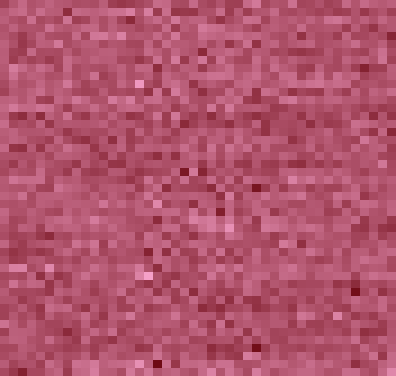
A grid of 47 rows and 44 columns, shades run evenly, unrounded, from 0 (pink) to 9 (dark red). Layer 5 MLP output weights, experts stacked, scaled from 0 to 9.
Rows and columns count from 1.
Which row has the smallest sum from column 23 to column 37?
29
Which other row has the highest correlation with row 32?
8
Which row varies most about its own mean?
46
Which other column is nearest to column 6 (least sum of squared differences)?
19
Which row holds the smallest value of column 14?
5
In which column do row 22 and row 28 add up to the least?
22
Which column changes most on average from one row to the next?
18
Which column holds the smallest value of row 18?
41
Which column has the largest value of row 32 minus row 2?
17
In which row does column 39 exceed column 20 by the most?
12
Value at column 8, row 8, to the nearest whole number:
3
